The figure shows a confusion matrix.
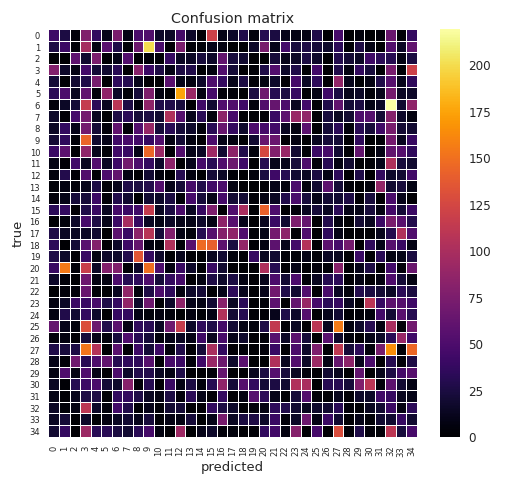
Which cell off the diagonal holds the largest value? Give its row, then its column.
6, 32
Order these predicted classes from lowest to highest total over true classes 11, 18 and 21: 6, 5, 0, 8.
5, 0, 6, 8
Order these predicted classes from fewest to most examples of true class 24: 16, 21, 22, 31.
21, 22, 31, 16
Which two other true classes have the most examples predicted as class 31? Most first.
13, 27
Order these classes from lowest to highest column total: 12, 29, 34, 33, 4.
29, 33, 4, 12, 34
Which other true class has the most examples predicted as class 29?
30
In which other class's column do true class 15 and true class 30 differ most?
20
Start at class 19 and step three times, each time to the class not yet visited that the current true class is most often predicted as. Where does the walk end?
3
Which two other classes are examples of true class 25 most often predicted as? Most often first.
27, 3
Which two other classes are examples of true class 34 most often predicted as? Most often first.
27, 32
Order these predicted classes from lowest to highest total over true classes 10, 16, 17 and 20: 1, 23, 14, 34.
14, 23, 34, 1
